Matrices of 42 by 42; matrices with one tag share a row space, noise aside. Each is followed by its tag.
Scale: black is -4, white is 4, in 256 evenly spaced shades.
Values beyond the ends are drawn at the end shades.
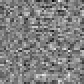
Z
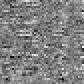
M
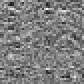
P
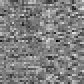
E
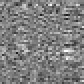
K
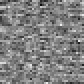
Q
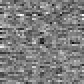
Q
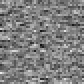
Q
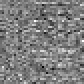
Z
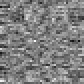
Q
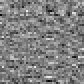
E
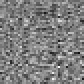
Z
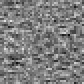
P
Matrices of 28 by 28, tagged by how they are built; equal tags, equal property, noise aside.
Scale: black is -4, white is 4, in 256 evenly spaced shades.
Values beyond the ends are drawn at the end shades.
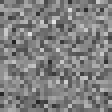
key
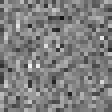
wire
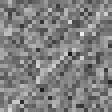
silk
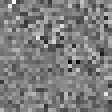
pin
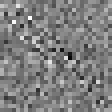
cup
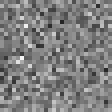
key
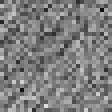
silk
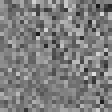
pin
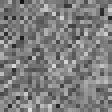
silk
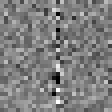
wire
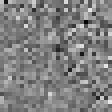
pin
